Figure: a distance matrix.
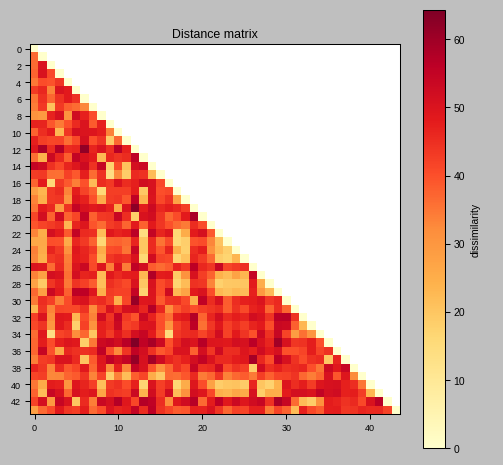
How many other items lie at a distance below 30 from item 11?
4
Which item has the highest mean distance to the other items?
12
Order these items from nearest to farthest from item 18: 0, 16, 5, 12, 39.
0, 39, 16, 5, 12
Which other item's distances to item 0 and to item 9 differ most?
14
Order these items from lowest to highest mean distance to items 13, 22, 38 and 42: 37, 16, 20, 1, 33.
1, 33, 16, 20, 37
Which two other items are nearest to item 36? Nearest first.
3, 10
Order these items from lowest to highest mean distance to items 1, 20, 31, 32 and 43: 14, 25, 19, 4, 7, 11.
7, 25, 4, 11, 19, 14
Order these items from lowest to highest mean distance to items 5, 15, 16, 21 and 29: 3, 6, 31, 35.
31, 3, 6, 35
